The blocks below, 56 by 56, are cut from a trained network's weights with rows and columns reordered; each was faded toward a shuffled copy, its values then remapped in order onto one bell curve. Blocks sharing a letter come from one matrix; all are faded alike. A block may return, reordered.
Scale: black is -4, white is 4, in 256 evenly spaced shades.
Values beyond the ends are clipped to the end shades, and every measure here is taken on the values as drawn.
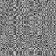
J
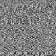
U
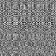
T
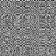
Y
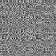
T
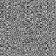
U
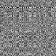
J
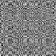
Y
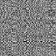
J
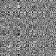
J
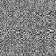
U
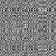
Y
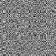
U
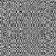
J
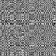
Y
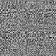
U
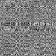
T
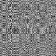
J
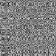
J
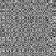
Y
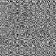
J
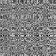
J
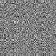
U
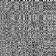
J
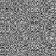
U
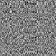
U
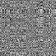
U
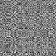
T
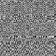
T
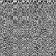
J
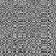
Y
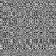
T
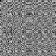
Y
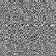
J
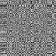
Y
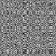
J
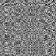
J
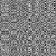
Y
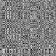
J
